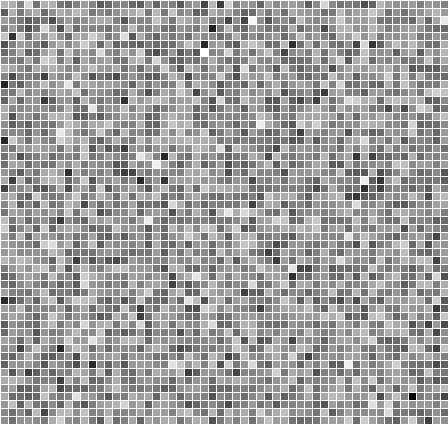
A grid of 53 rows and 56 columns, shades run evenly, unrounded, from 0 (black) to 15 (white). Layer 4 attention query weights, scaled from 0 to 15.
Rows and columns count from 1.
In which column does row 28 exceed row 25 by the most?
45
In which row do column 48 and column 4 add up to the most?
1
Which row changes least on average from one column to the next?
15
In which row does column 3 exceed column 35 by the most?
33
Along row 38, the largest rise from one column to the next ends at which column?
24
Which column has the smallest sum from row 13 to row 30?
37
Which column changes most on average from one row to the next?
47
